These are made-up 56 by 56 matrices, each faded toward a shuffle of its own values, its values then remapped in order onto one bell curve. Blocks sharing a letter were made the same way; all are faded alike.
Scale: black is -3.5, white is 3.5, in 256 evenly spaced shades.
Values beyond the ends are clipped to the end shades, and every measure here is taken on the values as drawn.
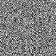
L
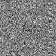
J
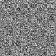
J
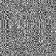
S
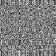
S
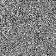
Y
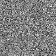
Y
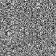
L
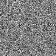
Y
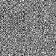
J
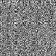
J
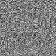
J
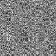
L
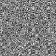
J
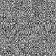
J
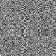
S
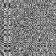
S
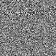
Y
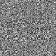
J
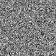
Y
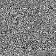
Y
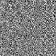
L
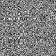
J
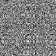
L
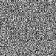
J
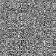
L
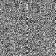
L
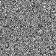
Y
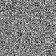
J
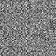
L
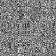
L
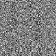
L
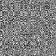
S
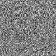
J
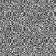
S
